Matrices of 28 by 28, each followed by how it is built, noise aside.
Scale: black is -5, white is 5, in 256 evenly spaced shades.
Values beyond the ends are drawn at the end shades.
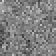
smooth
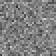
noise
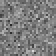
noise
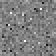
sparse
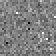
sparse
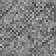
Hankel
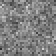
smooth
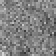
smooth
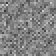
Hankel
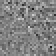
upper triangular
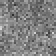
smooth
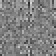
low rank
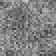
smooth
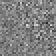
upper triangular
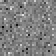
sparse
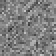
Hankel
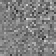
upper triangular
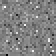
sparse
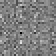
low rank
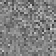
upper triangular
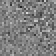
upper triangular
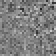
upper triangular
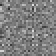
low rank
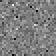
sparse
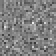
low rank
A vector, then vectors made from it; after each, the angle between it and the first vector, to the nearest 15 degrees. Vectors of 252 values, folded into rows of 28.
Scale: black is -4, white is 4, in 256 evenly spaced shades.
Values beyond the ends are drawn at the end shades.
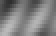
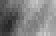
105 degrees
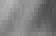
120 degrees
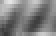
165 degrees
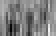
120 degrees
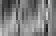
45 degrees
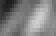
45 degrees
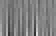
90 degrees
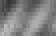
15 degrees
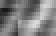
45 degrees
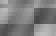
135 degrees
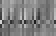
120 degrees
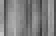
75 degrees
